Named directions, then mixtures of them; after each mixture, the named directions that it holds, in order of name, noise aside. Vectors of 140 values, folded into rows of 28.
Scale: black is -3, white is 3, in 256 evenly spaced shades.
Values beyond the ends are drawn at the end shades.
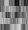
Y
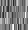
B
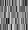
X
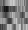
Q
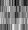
X, Y.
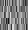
X.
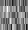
Q, X.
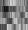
Q.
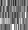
B, Y.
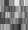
Y.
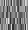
X.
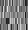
B, X.
